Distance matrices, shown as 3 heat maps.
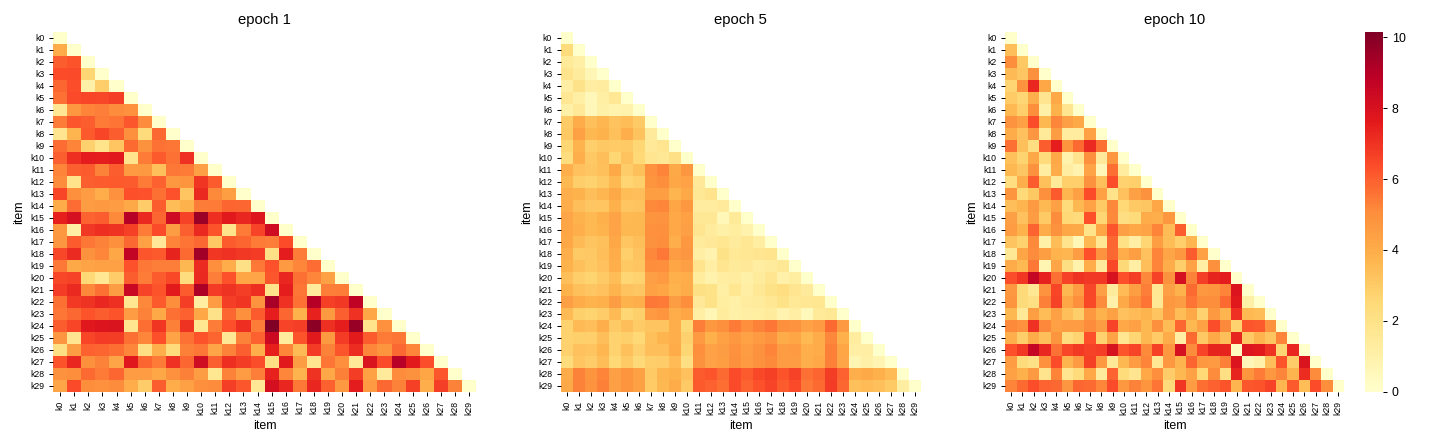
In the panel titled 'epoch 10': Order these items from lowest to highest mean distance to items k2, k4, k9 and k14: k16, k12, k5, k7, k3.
k5, k12, k3, k16, k7
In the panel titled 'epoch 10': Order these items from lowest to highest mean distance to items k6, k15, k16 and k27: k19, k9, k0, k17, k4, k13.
k17, k19, k13, k0, k9, k4
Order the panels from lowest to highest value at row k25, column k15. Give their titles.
epoch 10, epoch 5, epoch 1
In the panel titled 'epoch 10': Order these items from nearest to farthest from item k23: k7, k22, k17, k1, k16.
k1, k17, k22, k16, k7
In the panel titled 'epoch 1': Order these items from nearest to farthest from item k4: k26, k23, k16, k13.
k13, k26, k23, k16
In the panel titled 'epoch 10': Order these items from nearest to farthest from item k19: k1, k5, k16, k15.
k5, k15, k1, k16
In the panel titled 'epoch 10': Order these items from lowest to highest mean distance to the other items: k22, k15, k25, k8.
k8, k25, k15, k22
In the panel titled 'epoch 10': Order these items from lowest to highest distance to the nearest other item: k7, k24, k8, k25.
k8, k25, k7, k24
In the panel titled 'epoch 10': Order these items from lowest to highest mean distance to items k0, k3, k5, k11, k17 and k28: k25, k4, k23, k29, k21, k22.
k25, k23, k4, k21, k22, k29
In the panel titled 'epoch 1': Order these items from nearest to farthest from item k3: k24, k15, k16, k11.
k11, k15, k16, k24
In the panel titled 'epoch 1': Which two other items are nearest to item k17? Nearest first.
k7, k11
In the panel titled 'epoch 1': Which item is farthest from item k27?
k24
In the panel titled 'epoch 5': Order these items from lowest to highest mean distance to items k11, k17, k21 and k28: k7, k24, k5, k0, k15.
k15, k5, k0, k7, k24
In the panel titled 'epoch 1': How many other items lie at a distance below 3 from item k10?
3
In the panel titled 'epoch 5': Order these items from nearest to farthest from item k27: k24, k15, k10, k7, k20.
k24, k10, k7, k20, k15
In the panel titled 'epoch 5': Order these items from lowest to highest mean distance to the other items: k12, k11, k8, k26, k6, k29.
k6, k12, k11, k26, k8, k29
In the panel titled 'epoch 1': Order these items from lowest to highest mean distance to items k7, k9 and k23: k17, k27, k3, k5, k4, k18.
k17, k3, k4, k5, k27, k18
